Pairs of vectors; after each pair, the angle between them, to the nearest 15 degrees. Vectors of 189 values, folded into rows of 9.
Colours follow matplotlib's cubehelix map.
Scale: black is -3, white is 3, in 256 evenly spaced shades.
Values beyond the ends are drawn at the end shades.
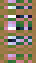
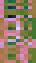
135 degrees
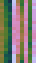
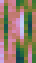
90 degrees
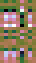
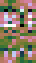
30 degrees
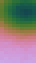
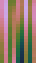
120 degrees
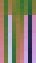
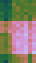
75 degrees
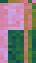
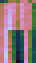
30 degrees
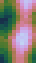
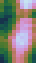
15 degrees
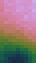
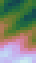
165 degrees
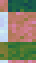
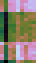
150 degrees
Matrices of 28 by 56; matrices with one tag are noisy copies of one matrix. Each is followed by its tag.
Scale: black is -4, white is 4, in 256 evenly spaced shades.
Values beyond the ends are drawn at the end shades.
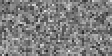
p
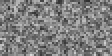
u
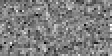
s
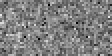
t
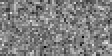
u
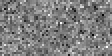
p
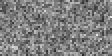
p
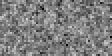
u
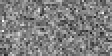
t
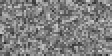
s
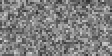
u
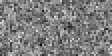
t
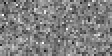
p
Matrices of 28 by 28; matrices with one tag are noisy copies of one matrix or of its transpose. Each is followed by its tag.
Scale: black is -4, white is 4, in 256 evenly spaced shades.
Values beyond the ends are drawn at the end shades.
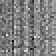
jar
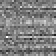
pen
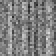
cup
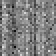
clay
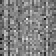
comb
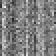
clay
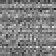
comb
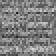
cup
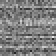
pen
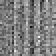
jar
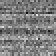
jar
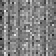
comb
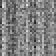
clay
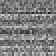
jar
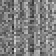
jar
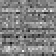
cup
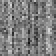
cup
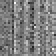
jar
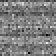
clay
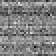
clay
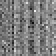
jar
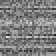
pen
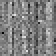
cup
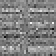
cup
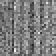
jar
